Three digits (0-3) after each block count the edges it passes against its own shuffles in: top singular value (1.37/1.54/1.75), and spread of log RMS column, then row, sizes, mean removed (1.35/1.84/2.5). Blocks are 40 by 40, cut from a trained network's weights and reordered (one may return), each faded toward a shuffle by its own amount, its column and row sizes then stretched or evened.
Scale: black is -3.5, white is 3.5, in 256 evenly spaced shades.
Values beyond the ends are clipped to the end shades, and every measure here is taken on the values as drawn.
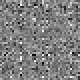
0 2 2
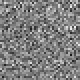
2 0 1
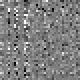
0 3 1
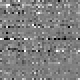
1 1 3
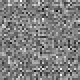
3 2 0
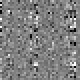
3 3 1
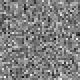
0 1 0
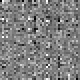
0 3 2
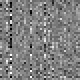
2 3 0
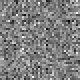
1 1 1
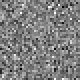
2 1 0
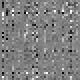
1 3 2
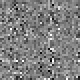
0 2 1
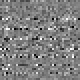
2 1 3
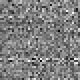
2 1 1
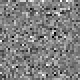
1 1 2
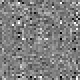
3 2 1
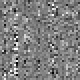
0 3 0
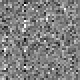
0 2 0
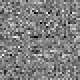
0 0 2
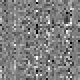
0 3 0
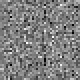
0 2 0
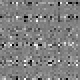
3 2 3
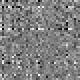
3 2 2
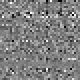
0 1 3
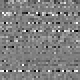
3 0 3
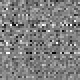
1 0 3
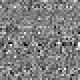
1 0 2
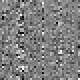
0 3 0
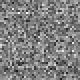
2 0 0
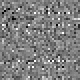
1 2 2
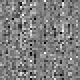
2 3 0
